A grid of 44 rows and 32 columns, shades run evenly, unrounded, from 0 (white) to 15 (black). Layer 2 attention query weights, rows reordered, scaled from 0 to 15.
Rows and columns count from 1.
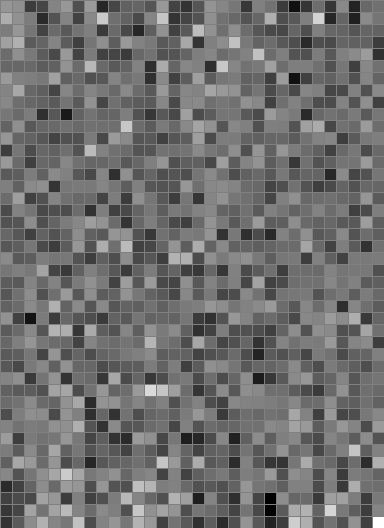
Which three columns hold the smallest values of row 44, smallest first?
32, 25, 7
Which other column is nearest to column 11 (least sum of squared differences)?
16
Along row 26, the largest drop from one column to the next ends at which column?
30
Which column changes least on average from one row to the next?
21
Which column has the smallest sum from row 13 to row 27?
18
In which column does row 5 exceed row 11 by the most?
11
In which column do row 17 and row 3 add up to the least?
2
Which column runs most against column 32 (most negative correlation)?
31
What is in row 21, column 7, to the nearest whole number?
6
